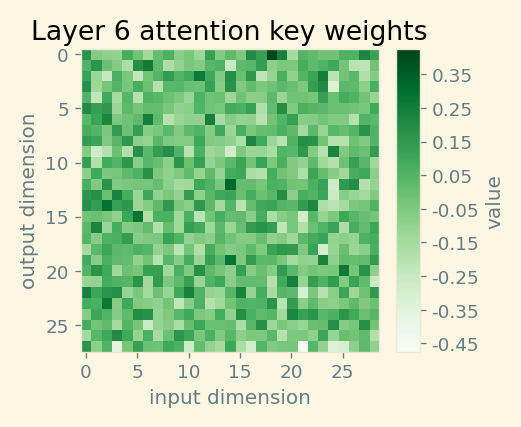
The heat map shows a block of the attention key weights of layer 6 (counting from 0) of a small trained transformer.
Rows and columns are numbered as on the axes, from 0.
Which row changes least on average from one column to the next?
17
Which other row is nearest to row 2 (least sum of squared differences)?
3
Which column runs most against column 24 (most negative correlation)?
14
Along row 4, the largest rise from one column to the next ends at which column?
2
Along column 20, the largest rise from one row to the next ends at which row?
18
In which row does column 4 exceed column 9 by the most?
23
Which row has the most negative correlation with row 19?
9
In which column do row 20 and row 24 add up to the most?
25
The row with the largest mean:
24
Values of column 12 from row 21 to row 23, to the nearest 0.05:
0.05 -0.1 -0.2
